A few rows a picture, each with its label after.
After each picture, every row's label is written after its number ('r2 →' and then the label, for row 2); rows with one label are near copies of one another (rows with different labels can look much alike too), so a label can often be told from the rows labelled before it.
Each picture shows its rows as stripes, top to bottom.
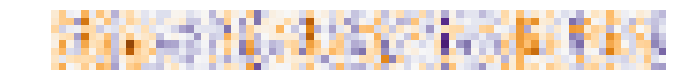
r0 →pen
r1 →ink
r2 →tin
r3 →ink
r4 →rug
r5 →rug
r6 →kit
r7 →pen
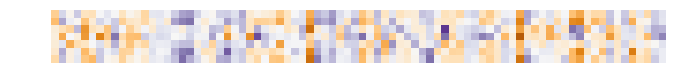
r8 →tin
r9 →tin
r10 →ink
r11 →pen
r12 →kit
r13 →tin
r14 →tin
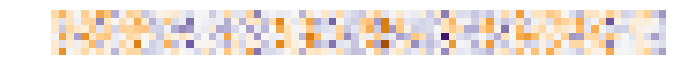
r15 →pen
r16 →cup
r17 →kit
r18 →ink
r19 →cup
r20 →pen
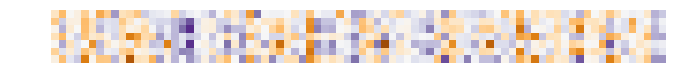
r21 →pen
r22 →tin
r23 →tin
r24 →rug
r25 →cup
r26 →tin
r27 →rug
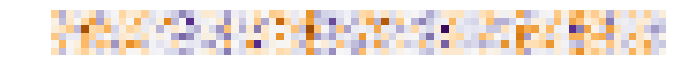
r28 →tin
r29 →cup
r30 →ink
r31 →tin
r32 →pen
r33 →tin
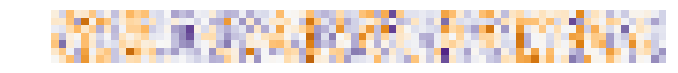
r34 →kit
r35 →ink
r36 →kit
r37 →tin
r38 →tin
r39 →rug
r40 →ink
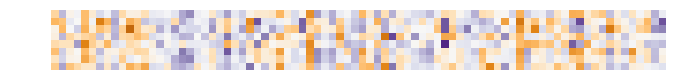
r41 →tin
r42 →pen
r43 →rug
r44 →kit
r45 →ink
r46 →tin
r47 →tin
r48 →kit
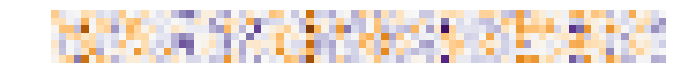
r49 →tin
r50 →pen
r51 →ink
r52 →kit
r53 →tin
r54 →cup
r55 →ink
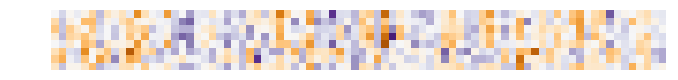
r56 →cup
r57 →tin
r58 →kit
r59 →kit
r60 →cup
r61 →rug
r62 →pen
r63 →tin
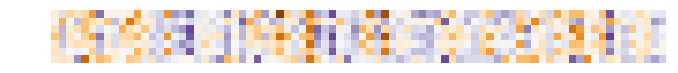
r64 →cup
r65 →rug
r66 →tin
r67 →cup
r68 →tin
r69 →cup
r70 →ink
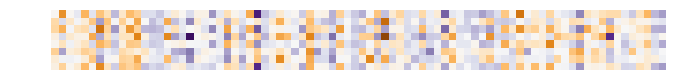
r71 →pen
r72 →cup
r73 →pen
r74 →cup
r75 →pen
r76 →tin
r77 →cup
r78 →pen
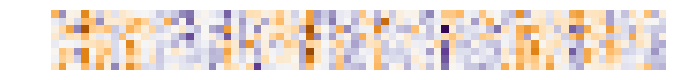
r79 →tin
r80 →cup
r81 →ink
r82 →tin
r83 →rug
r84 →ink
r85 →ink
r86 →pen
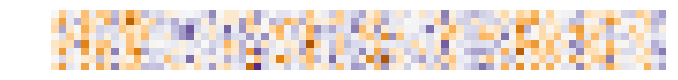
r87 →pen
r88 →rug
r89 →tin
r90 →kit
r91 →ink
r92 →pen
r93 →cup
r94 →pen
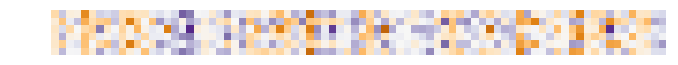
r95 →tin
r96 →rug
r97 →cup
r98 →tin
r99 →rug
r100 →tin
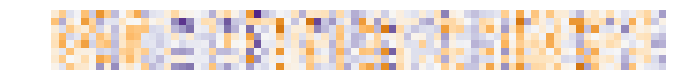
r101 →pen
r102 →tin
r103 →kit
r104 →pen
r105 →pen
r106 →kit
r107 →pen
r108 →kit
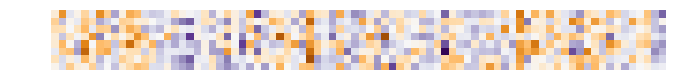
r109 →pen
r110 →tin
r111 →pen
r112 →cup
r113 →rug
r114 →ink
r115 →tin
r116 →kit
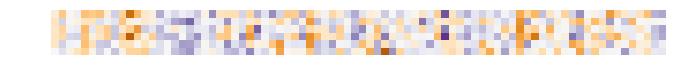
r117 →rug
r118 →tin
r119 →pen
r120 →rug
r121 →tin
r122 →kit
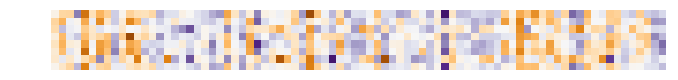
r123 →ink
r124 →pen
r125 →tin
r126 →rug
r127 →pen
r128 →pen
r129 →cup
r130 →ink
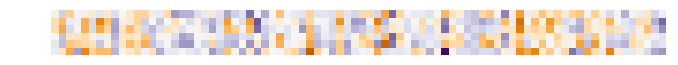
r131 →kit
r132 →pen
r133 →pen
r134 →kit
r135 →kit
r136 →ink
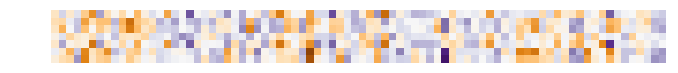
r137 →cup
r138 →rug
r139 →rug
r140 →kit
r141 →cup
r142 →ink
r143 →ink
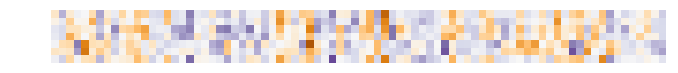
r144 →cup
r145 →cup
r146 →kit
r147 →kit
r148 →ink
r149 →ink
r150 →cup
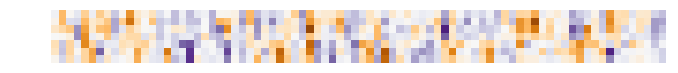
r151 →rug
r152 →rug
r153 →ink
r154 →ink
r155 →tin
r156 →cup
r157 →cup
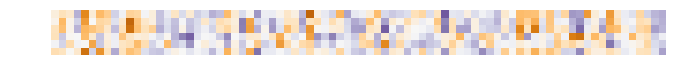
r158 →ink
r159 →rug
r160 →rug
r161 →tin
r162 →cup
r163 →pen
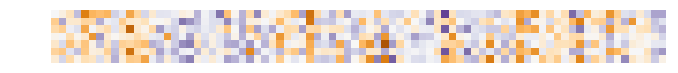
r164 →ink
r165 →tin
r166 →rug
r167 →cup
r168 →kit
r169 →rug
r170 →kit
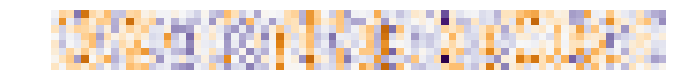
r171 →ink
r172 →rug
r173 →kit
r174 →cup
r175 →cup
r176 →kit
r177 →ink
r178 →kit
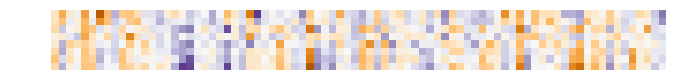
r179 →pen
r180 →pen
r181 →tin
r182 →rug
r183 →kit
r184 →tin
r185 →tin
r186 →tin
